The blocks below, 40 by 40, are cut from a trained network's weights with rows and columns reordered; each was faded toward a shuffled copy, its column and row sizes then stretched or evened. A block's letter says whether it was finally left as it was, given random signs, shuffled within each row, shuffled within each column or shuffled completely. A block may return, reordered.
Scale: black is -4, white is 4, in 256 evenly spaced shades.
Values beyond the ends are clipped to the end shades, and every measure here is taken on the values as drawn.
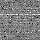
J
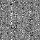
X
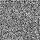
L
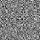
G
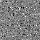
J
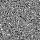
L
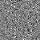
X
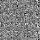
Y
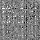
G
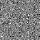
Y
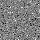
L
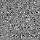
Y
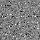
J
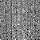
G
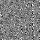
X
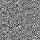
G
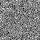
L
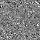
J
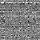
G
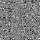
Y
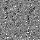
X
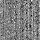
X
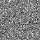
X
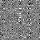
Y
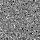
L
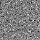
J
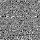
J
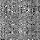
G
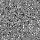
L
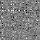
Y
